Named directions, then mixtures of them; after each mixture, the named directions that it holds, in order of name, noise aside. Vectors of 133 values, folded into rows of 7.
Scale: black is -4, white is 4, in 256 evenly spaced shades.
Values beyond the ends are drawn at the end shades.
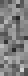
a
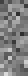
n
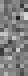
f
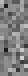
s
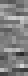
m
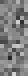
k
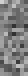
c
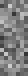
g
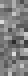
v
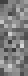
c, g.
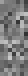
k, v.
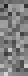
n, s.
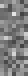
g, v.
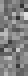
f.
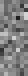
f.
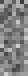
g, k, n.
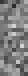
c.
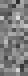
a, c, k.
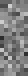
g, n.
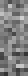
c, g, m.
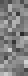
n.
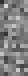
c, f, s.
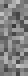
c, g, k.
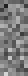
n, s.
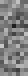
c, k.
